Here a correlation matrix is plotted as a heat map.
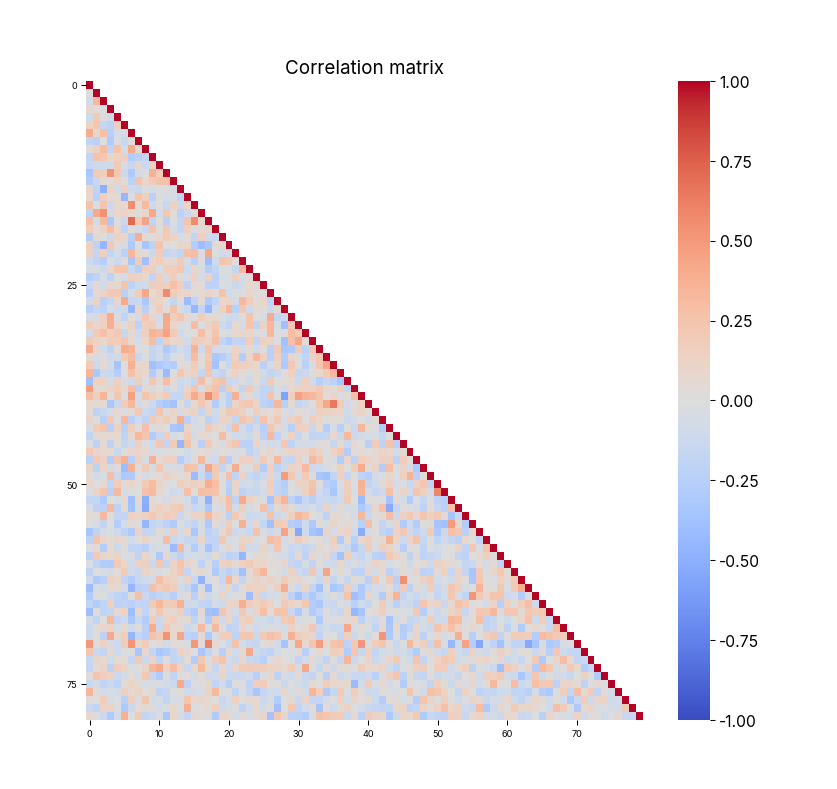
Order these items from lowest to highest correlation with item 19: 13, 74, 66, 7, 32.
32, 13, 74, 66, 7
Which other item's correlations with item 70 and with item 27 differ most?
17
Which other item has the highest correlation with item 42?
69
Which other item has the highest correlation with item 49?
28
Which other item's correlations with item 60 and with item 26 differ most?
11
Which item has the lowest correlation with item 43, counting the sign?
53
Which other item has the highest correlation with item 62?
45
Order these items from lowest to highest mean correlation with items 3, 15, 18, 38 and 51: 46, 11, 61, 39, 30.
61, 46, 11, 30, 39
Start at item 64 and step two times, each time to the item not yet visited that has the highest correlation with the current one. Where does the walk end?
52
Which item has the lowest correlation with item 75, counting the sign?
38
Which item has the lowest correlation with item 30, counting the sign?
56
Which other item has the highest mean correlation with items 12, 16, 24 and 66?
73
